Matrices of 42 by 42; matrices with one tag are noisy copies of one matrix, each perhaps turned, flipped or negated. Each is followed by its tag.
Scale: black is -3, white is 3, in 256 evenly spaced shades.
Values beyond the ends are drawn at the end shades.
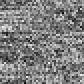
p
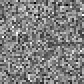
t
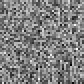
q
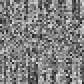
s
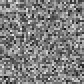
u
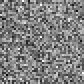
t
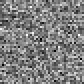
q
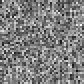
q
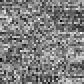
p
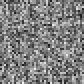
u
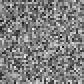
t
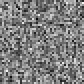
u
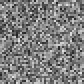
t
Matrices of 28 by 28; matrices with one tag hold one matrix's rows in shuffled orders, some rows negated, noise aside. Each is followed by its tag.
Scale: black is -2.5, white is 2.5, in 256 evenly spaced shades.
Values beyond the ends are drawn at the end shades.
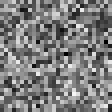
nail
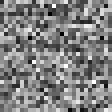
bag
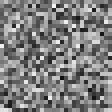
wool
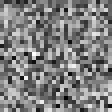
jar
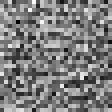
bag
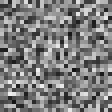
jar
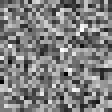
wool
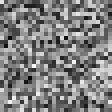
wool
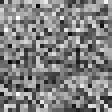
bag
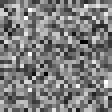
jar
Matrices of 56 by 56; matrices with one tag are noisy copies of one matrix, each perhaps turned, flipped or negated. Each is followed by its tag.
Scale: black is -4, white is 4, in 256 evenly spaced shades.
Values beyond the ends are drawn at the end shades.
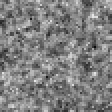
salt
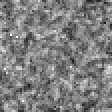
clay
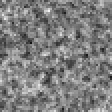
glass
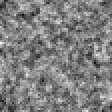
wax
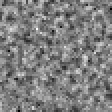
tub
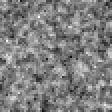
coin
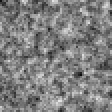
coin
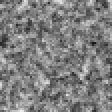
clay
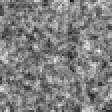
salt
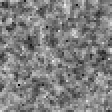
coin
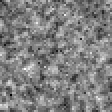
coin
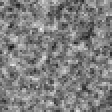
glass
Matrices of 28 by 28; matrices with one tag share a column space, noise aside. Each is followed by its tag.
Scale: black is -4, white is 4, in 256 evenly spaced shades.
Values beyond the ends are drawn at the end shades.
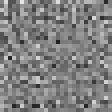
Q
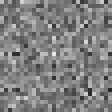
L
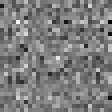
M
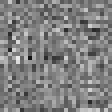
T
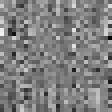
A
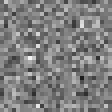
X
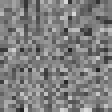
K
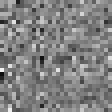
M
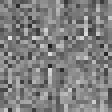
A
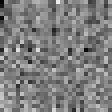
K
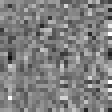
T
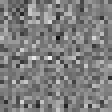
Q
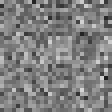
L
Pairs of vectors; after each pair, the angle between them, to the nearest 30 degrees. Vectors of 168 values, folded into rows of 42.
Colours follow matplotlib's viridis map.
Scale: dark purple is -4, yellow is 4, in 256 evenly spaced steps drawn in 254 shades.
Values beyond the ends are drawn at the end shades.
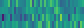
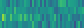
150 degrees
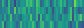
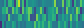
90 degrees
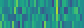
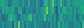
120 degrees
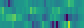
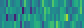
120 degrees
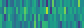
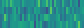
150 degrees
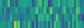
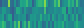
60 degrees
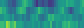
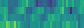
30 degrees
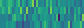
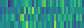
120 degrees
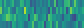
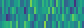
150 degrees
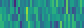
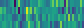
30 degrees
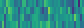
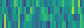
150 degrees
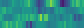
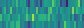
60 degrees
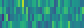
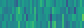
90 degrees
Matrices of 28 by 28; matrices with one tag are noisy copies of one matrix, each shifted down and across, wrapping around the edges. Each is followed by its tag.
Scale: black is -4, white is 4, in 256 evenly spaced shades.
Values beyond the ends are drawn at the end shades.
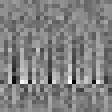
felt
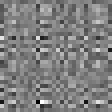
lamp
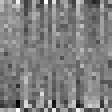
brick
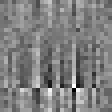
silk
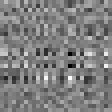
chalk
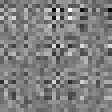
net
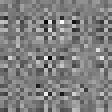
net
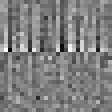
felt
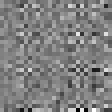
net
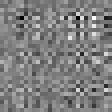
net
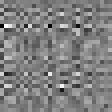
lamp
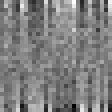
brick
